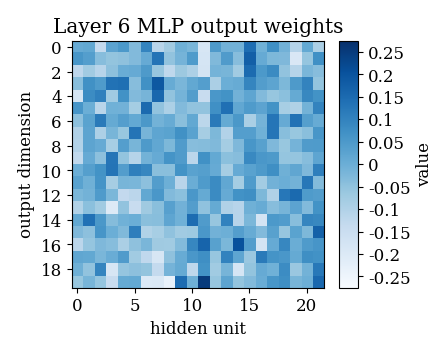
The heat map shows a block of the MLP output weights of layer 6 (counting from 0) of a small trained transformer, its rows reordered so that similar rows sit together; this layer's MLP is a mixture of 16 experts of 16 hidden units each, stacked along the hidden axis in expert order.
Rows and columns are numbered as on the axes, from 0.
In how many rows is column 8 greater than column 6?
8
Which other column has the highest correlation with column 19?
2
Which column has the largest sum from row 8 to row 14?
21
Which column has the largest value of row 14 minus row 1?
11
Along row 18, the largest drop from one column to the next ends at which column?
3
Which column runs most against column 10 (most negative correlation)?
16
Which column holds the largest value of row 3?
7
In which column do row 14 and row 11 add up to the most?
20
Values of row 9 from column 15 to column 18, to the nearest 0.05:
0.1 0.05 0.05 -0.05
